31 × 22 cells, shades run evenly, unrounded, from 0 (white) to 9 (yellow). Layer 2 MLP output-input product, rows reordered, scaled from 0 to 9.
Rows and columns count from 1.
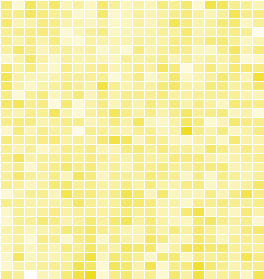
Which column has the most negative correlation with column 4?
22
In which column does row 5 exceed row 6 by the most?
18
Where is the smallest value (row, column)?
31, 3
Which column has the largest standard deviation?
16
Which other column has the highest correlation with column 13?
17
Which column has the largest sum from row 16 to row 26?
11
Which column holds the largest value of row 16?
10
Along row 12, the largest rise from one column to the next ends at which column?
6
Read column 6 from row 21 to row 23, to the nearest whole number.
6 7 4
